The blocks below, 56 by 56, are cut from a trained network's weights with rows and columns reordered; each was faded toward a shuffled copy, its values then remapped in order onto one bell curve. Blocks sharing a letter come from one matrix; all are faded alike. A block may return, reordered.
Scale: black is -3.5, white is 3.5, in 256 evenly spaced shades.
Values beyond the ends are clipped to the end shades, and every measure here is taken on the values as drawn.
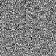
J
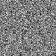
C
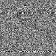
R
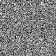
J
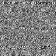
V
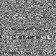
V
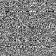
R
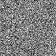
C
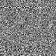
R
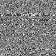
V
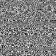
V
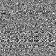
V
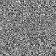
R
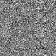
J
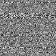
V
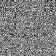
R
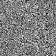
J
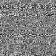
V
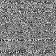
V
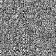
C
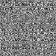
V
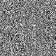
J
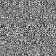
V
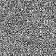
J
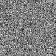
C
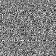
R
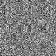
C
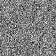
C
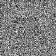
J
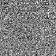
J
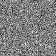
C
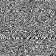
R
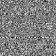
R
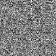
J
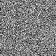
C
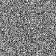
C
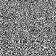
R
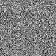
C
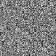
J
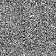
J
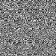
V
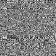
R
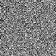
C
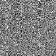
J
